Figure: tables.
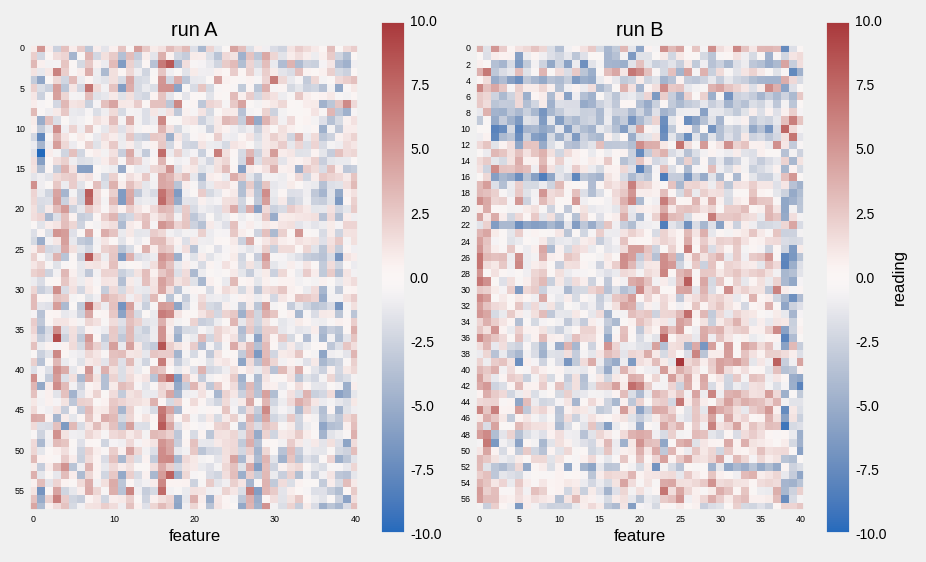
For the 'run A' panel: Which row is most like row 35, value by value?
39
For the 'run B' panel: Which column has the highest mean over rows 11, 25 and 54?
0
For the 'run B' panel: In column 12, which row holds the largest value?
19
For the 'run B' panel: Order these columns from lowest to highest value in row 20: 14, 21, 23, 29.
14, 21, 29, 23
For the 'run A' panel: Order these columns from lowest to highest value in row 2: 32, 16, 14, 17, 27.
14, 27, 32, 16, 17
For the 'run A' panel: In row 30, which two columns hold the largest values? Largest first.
3, 16
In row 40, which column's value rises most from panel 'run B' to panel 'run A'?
16
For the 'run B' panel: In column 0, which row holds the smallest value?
9
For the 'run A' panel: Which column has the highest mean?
16
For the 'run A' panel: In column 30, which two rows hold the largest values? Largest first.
4, 13
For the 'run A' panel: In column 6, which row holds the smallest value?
15
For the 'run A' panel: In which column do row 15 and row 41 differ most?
7
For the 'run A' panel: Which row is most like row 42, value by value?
56
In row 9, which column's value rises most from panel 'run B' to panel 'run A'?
27
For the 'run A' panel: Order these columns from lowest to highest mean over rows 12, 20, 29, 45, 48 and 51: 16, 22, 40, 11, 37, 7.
11, 22, 37, 40, 7, 16
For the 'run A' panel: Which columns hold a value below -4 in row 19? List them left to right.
11, 18, 38
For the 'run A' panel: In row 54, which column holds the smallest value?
27
